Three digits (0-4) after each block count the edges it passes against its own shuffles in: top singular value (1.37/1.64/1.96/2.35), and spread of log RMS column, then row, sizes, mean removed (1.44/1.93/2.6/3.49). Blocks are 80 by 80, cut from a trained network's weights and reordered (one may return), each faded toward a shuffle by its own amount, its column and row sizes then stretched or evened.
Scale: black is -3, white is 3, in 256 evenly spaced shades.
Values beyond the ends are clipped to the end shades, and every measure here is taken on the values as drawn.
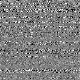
0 0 4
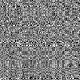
4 0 2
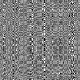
4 3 0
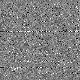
1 0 2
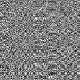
4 1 2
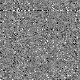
1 2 1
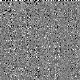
1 2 2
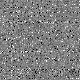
1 0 2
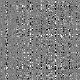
2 4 2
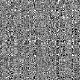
2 3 2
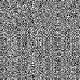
4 0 1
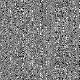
1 3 0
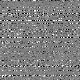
3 0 4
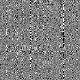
3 3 1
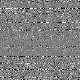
1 0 4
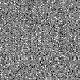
3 0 0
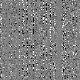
1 4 1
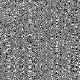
3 3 0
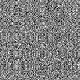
4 0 0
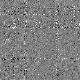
0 2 2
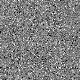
0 1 0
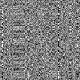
4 2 0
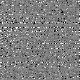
1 1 3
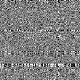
4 0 3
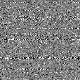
1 0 3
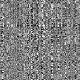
3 3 0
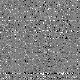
2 2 3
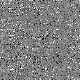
1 2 2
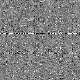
2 1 2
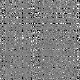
2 3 3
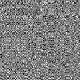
4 0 2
